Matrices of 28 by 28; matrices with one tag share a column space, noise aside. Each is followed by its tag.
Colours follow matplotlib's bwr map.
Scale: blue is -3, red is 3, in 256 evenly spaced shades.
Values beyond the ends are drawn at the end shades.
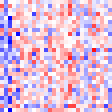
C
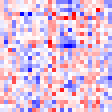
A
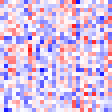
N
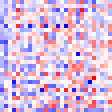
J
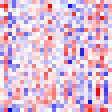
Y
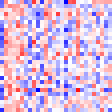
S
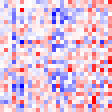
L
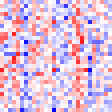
N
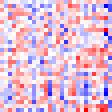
Y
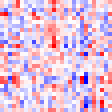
A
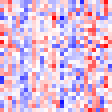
A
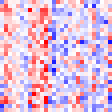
L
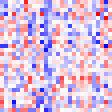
A
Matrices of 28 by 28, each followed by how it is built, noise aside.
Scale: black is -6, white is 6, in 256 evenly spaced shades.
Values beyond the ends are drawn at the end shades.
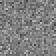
noise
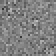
block diagonal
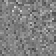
upper triangular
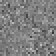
block diagonal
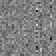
uneven columns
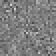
block diagonal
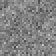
Hankel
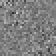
block diagonal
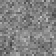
smooth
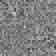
block diagonal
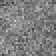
smooth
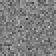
noise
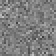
block diagonal
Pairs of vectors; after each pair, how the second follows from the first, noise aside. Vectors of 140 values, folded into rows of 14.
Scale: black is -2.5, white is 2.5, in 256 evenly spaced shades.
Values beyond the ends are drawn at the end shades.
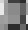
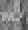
wrapped around, negated, shrunk.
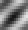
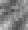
wrapped around, negated, shrunk.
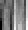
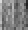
reversed, shrunk.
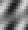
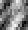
reversed, negated.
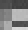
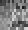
partly zeroed.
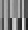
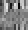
wrapped around, negated, partly zeroed.
